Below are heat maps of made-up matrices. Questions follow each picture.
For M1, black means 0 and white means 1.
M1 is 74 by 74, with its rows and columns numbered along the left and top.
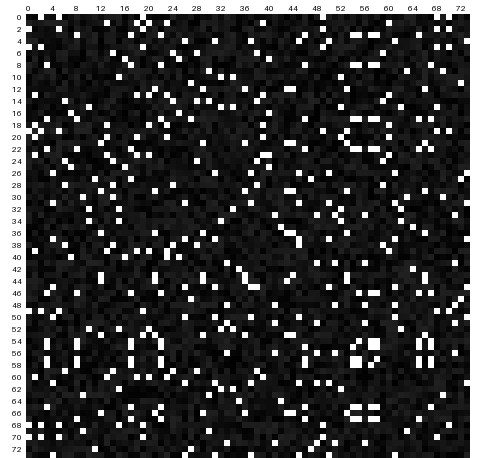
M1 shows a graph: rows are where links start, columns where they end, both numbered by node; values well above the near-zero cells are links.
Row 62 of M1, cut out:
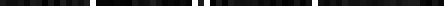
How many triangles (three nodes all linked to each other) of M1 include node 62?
6
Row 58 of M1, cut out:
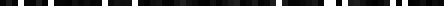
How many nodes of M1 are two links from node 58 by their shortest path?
1
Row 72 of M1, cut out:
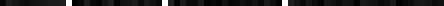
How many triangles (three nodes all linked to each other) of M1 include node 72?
2
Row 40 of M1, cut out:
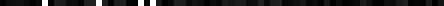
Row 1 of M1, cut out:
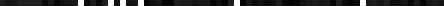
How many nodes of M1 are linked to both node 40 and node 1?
1
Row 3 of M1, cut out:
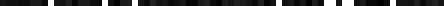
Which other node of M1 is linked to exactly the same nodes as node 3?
node 67
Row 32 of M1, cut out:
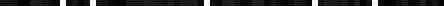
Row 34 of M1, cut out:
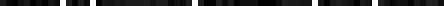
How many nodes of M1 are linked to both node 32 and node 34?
4
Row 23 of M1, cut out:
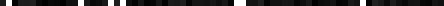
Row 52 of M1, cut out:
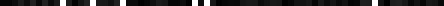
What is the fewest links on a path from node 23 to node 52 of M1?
2
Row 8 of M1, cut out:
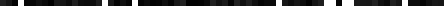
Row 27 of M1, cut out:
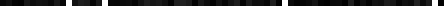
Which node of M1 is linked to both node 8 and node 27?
node 17
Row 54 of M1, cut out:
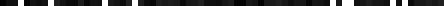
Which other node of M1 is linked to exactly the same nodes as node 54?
node 46
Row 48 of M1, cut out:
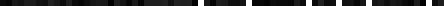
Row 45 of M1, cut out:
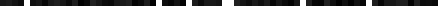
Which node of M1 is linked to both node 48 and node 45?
node 61
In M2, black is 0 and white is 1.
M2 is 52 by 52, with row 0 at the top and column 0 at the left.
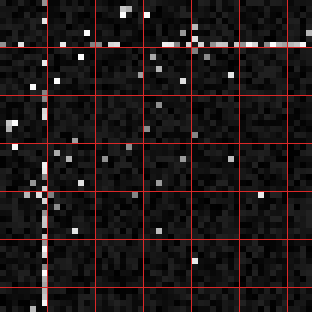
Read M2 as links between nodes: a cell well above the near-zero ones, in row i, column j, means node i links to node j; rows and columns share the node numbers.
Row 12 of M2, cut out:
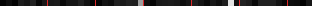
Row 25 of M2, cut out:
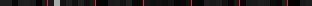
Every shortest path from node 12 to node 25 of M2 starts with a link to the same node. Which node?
node 38
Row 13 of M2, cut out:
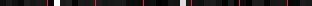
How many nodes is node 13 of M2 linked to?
2
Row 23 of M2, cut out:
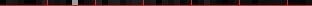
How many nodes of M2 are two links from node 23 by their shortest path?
1
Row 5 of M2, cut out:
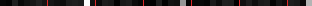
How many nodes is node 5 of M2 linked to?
3
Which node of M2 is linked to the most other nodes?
node 7
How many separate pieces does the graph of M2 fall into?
4
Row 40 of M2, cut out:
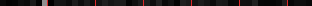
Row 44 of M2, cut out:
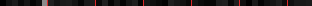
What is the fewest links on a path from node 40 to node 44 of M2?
2
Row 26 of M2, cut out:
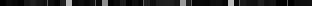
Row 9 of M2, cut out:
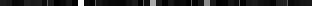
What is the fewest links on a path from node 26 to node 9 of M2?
3
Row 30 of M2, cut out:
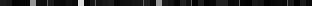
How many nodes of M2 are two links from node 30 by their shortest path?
6
